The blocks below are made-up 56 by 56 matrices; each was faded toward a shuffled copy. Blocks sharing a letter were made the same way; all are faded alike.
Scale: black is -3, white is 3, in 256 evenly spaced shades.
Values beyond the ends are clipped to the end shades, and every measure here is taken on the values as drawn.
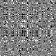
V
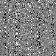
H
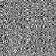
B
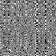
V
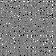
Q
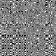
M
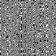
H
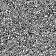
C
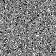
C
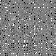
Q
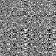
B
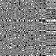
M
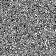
C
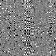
H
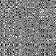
V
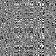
V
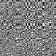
M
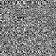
B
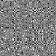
M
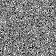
C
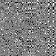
V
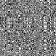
B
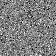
C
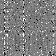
H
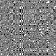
V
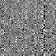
V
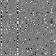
Q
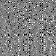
H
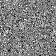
C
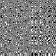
V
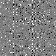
Q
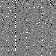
H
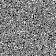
C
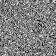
C
